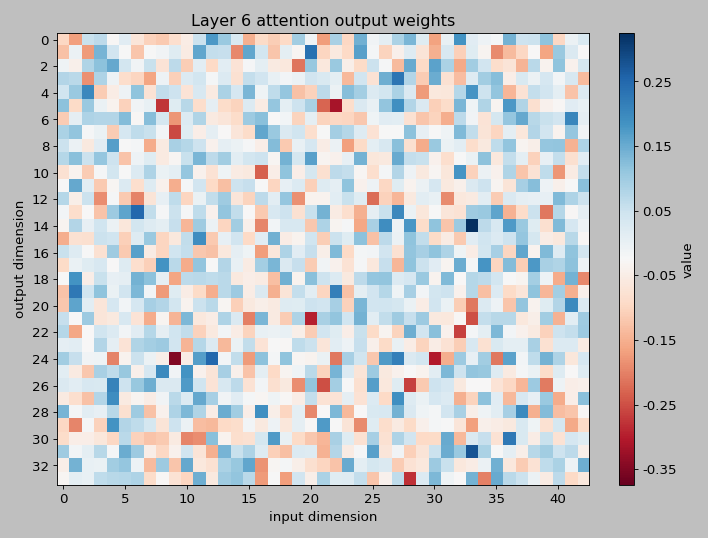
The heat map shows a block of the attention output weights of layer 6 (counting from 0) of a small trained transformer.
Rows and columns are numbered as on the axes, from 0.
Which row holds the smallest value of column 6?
12
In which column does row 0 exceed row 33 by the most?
28
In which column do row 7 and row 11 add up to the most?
1
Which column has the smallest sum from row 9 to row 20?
16
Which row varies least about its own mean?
23
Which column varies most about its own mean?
33
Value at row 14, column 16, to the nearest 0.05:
-0.2
